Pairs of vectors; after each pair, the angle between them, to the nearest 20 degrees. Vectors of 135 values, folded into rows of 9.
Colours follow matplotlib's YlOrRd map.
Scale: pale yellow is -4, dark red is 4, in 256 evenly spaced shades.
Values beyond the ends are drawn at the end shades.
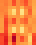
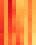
100 degrees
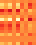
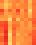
60 degrees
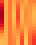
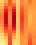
100 degrees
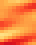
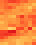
140 degrees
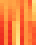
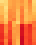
40 degrees
